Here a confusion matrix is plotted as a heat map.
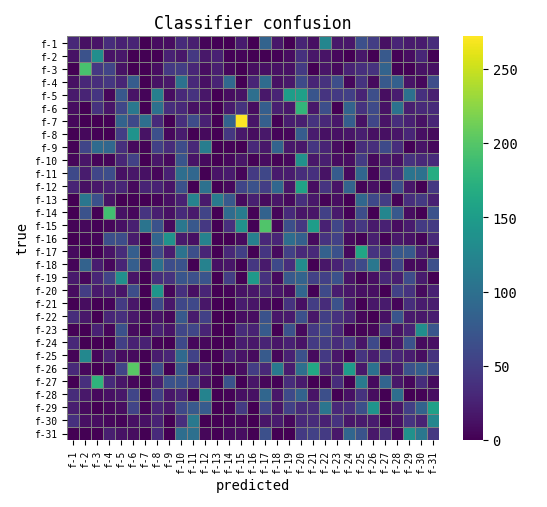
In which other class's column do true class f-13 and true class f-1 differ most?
f-22
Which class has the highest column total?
f-20
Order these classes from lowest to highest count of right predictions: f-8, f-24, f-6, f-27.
f-24, f-8, f-27, f-6
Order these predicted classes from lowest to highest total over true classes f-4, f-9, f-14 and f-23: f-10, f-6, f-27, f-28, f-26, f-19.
f-26, f-6, f-19, f-28, f-10, f-27
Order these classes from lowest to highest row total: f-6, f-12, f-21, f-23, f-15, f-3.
f-21, f-3, f-23, f-12, f-6, f-15
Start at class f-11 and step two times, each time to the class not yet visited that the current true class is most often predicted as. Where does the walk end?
f-29
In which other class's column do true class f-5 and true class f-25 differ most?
f-19
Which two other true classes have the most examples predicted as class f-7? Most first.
f-15, f-14
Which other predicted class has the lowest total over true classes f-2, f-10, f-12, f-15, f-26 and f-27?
f-13
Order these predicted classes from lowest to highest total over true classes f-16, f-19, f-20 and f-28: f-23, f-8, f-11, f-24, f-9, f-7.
f-7, f-24, f-11, f-23, f-9, f-8
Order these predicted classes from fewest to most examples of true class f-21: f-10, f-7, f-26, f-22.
f-7, f-26, f-22, f-10
